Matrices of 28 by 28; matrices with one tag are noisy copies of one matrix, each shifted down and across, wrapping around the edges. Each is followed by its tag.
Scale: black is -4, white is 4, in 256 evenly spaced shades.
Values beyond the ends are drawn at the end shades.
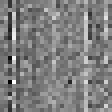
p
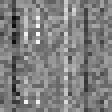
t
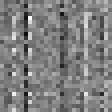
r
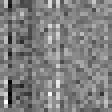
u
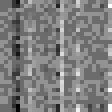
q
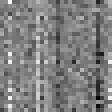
t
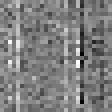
u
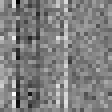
u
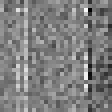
u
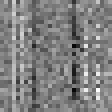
t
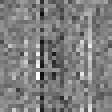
u
